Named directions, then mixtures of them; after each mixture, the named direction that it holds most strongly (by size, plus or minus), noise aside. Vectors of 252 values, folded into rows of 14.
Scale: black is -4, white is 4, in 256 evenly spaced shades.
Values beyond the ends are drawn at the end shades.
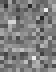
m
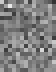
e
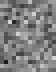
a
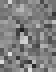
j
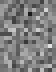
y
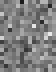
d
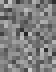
e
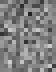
y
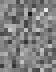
y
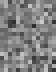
m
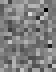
y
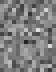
y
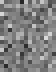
d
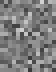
y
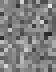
d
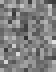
e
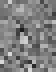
j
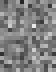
d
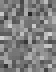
d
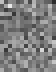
e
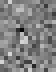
j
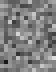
a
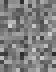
d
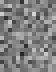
d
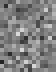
j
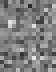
m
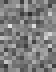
d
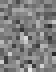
j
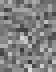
j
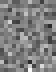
j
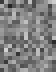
e
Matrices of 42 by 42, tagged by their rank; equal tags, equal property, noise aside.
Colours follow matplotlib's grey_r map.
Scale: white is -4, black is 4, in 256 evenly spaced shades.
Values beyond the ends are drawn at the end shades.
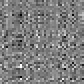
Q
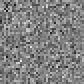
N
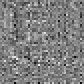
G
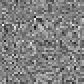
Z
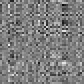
Q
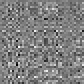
Q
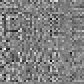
G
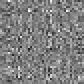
Z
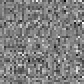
G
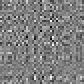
Q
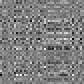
Q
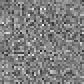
Z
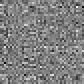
G
